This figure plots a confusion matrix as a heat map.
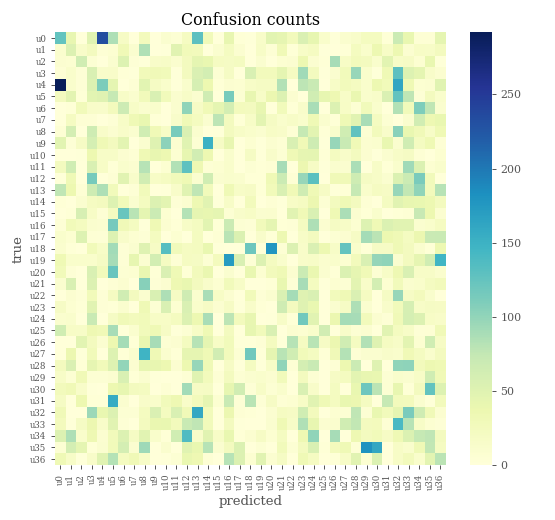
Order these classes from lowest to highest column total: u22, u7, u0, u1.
u7, u22, u1, u0
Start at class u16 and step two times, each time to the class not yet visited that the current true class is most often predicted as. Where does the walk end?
u32
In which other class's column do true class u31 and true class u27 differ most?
u8
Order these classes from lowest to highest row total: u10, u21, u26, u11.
u10, u21, u11, u26
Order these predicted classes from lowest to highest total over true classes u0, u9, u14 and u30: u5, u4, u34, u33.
u34, u33, u5, u4
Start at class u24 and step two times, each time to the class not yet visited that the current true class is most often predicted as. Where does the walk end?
u28
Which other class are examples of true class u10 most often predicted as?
u13
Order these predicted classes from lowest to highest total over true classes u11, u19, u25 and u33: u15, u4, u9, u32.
u15, u4, u9, u32
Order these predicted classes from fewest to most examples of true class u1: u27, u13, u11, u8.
u27, u13, u11, u8
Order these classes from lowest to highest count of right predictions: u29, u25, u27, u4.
u29, u25, u27, u4
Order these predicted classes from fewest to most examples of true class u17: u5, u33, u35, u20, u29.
u20, u33, u5, u35, u29
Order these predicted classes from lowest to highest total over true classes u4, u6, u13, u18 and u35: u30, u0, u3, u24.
u3, u30, u24, u0
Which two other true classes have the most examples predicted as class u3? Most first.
u12, u32
